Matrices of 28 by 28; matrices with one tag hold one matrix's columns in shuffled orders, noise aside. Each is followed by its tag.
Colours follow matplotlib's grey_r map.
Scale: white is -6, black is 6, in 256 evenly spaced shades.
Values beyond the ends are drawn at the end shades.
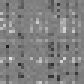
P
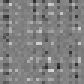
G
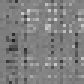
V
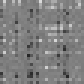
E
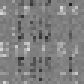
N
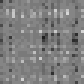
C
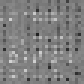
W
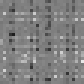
W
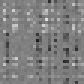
V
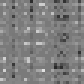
G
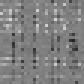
V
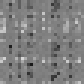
P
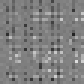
W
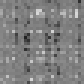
C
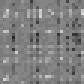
C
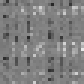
N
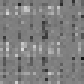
N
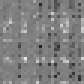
P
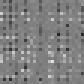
W
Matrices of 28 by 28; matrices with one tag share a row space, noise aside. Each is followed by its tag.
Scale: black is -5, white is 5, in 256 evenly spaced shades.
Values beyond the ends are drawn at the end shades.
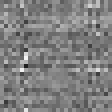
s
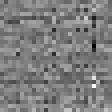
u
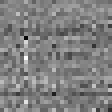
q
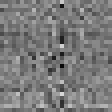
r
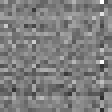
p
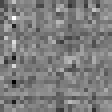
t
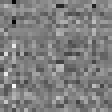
t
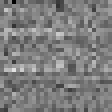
t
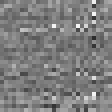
u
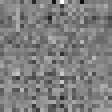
r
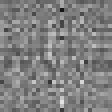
r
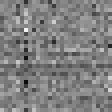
q
